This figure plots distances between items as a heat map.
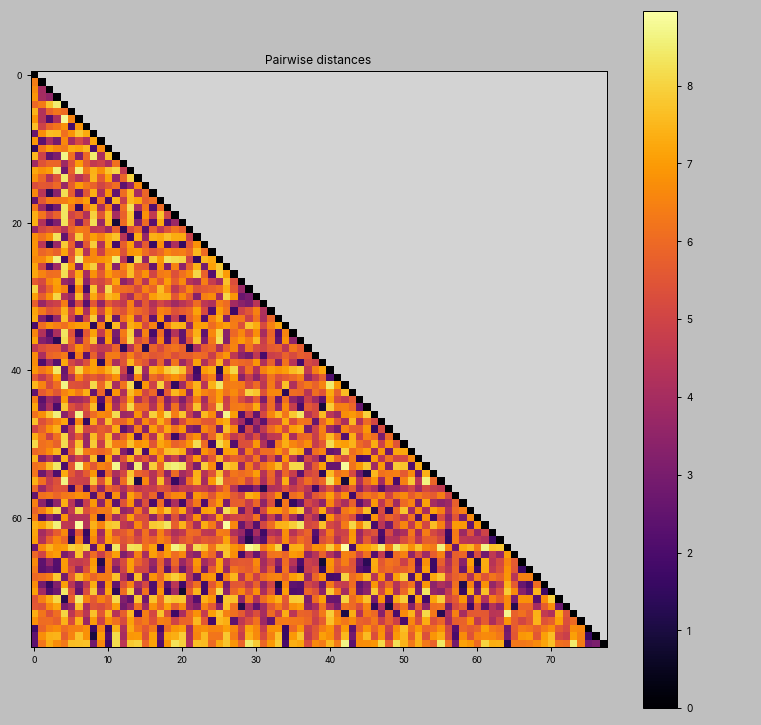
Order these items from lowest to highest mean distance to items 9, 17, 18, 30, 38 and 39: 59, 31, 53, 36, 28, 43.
31, 36, 28, 43, 59, 53
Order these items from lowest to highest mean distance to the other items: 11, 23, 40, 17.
23, 11, 17, 40
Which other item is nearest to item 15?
37
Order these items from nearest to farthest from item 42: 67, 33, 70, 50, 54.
70, 33, 67, 54, 50
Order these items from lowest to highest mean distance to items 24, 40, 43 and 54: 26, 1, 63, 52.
1, 52, 63, 26
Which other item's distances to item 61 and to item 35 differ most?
6
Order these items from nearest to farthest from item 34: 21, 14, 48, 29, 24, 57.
57, 21, 48, 24, 14, 29
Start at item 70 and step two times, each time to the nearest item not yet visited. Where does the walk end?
11
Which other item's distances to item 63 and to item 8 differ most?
29
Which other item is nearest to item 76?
8
